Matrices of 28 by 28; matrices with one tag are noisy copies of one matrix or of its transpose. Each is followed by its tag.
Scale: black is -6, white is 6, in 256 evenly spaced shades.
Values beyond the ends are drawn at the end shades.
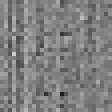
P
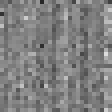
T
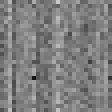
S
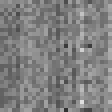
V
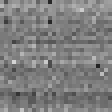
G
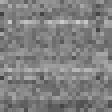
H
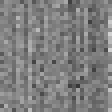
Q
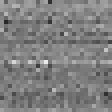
G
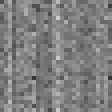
S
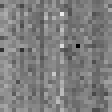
G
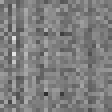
P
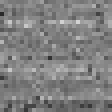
H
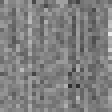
Q
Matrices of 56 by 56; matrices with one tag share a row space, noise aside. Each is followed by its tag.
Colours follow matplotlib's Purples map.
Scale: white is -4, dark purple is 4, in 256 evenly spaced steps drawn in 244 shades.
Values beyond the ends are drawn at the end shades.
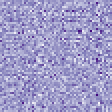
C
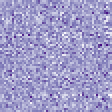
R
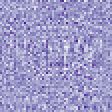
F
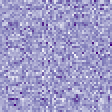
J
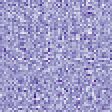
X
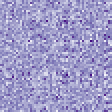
R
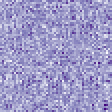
R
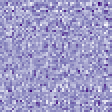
R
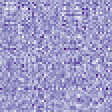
C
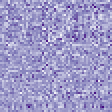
J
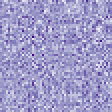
C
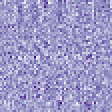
X
